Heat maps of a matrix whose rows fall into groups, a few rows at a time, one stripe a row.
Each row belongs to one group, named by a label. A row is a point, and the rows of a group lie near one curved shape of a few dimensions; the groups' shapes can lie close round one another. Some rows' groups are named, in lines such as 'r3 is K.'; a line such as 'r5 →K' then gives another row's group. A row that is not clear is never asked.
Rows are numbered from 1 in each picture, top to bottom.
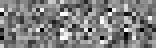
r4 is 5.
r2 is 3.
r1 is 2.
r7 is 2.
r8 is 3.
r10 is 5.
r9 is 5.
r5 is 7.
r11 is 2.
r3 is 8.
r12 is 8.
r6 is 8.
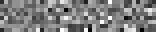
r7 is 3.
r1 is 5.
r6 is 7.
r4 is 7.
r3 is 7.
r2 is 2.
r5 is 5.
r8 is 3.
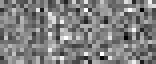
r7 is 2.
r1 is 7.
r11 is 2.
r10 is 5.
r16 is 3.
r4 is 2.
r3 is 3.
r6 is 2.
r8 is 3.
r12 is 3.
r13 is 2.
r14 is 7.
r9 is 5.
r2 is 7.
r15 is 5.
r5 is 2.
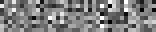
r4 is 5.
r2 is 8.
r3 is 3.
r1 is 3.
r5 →2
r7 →7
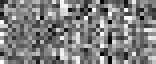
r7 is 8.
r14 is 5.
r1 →5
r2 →5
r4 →5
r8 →7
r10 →7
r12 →7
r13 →2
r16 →8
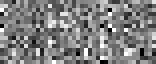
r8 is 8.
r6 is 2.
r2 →8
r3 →8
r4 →5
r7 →5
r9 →7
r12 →7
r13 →3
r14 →3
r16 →5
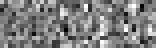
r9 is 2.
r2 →3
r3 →3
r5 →2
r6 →2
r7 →7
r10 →3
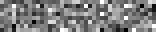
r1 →7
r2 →3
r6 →2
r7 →7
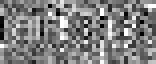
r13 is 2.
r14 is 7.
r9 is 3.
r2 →7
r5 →5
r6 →3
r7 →5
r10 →5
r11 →7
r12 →8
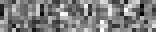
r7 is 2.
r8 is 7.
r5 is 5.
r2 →3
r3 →3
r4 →3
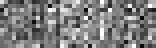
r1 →7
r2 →7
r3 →5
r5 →3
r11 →5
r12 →3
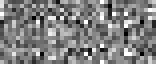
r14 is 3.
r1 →7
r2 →8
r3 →7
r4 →8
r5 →2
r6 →3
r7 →3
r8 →5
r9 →5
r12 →7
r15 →2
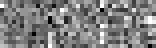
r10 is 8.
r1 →7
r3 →5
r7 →8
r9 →2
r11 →2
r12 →8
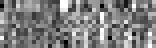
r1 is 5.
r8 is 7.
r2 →5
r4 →7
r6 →8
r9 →7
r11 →7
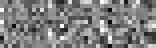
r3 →8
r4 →2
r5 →3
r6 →8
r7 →2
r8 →7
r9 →2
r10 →5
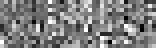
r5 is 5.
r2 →7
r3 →2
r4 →7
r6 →2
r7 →3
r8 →3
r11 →8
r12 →7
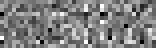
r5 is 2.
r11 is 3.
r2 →8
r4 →5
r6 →7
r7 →5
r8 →7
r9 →7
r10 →8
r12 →2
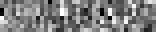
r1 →7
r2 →3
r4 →5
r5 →8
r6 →8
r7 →8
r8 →2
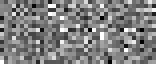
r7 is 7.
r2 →2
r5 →5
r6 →2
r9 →7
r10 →7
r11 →3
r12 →5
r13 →3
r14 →2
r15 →8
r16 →8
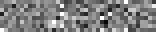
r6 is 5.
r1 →3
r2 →2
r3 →8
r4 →5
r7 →2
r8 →8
